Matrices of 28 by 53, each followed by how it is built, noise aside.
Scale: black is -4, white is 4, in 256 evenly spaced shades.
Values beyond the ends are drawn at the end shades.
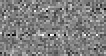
uneven rows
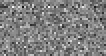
uneven rows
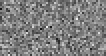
noise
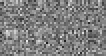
blocks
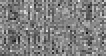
blocks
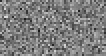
noise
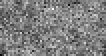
smooth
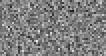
noise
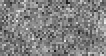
smooth
